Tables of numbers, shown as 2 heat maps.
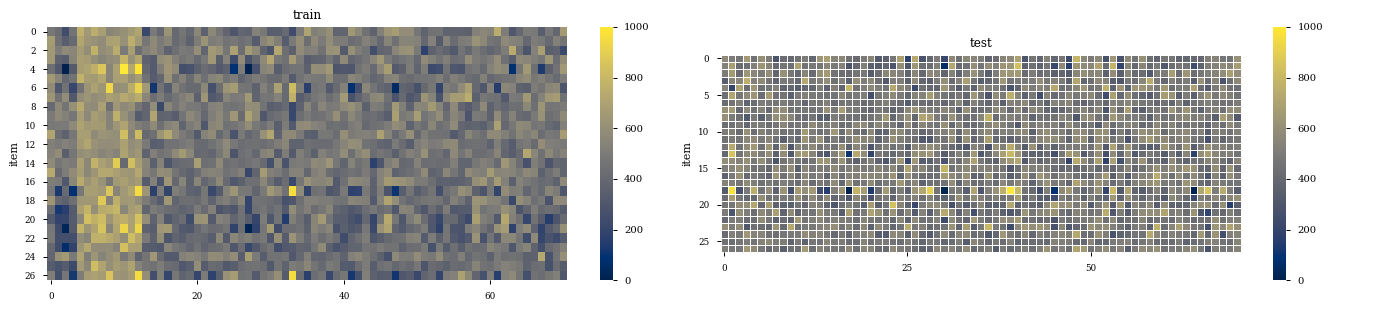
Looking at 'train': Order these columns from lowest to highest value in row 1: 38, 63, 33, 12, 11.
33, 63, 38, 12, 11
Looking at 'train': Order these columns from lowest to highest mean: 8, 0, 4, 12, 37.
37, 0, 8, 4, 12
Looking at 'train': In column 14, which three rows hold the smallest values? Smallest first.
6, 17, 26
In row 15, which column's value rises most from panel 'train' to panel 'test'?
27
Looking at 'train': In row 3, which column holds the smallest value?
25
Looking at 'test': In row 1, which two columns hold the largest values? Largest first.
40, 53
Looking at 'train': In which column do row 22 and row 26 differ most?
56
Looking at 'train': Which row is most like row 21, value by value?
4
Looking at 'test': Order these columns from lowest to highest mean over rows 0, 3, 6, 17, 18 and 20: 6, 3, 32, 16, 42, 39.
42, 32, 16, 6, 3, 39
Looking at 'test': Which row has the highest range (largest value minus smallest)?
18
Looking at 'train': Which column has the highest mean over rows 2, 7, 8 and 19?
9
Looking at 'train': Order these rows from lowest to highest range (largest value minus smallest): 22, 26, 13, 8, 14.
13, 8, 22, 14, 26
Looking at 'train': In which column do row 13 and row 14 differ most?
65
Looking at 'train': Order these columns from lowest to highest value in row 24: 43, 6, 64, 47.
64, 43, 47, 6
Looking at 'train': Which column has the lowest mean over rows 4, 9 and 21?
2
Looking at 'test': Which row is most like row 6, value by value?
25
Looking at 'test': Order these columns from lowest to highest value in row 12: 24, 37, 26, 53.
24, 26, 37, 53
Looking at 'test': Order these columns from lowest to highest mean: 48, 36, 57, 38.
36, 57, 38, 48
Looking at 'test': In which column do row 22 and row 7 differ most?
30
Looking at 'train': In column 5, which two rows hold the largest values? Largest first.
20, 19
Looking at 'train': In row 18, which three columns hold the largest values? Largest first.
7, 9, 46
